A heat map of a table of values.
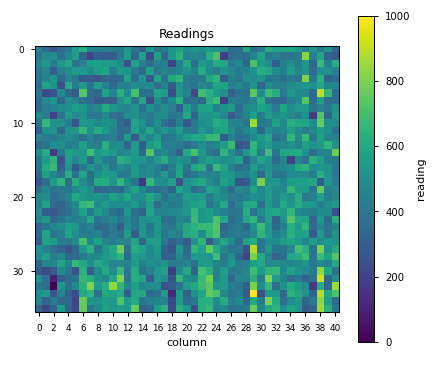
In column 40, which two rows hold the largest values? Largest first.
32, 14
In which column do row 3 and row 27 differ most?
29
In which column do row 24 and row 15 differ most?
34
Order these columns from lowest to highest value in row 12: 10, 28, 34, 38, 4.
28, 10, 4, 38, 34
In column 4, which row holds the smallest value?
27
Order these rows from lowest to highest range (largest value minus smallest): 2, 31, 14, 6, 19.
19, 2, 14, 6, 31
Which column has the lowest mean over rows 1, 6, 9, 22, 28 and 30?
2
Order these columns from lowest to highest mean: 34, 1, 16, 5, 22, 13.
5, 1, 16, 13, 34, 22
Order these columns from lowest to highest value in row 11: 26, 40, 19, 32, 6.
40, 32, 26, 19, 6
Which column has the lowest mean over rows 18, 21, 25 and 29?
0
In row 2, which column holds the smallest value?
18
